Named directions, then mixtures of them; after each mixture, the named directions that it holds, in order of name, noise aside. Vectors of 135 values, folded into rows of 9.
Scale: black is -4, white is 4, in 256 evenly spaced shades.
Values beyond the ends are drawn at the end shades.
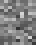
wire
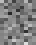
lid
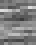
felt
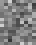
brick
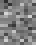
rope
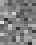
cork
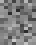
lid.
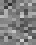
lid, rope, wire.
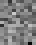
brick, cork.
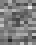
brick, felt.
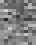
cork, felt, lid.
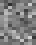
rope, wire.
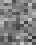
brick, wire.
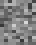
brick, rope, wire.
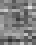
brick, felt, wire.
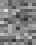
cork, felt, wire.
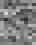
cork, felt, rope.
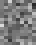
brick.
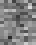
brick, felt, lid.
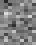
rope.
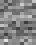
felt, rope.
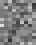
brick.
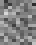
cork, rope.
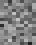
brick, cork.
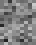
brick, felt, rope.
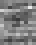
brick, felt.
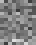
felt, lid, wire.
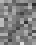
brick, cork.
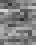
felt, rope.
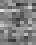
brick, felt.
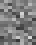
wire.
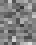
brick, cork, lid.
